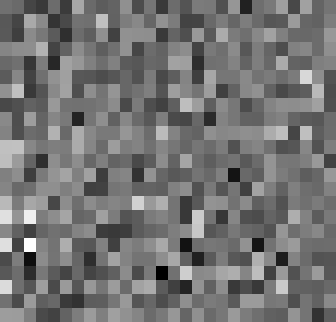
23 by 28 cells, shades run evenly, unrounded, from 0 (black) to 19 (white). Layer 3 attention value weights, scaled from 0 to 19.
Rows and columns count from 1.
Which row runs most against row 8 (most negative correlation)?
15
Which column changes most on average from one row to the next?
3
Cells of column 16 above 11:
4
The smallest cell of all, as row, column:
20, 14
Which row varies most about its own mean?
18
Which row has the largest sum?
10
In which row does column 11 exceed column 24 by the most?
19
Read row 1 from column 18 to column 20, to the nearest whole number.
9 6 11
